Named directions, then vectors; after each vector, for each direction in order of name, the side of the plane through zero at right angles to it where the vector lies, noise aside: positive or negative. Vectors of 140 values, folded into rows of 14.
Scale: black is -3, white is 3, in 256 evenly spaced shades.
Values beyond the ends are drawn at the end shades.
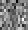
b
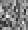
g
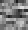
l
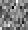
negative, negative, negative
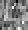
positive, positive, positive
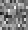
negative, negative, positive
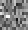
positive, positive, negative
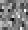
positive, negative, negative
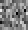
negative, positive, positive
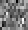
positive, positive, positive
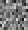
negative, negative, positive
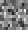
positive, negative, negative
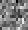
positive, positive, positive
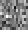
positive, positive, negative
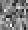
positive, negative, positive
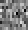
negative, positive, positive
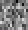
positive, negative, positive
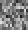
positive, negative, positive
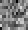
positive, positive, positive
